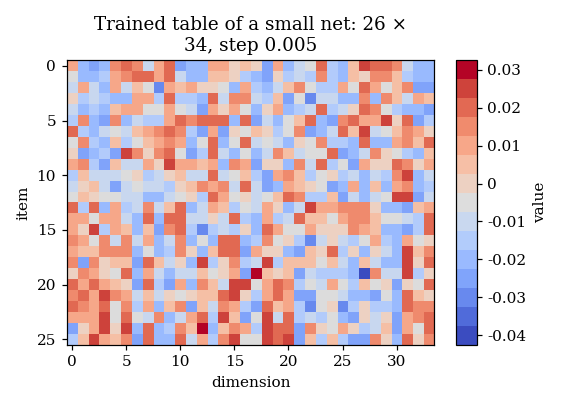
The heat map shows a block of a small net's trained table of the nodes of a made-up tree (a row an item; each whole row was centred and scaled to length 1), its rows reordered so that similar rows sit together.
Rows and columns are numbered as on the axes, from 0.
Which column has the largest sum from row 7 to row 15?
13
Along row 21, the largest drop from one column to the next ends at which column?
21
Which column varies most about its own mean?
27
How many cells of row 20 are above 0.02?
2
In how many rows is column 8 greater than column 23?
6
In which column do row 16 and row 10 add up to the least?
22
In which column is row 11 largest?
16
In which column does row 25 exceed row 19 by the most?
10
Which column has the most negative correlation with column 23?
20
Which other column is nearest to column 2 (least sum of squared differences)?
18
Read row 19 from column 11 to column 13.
-0.01 0.005 -0.005
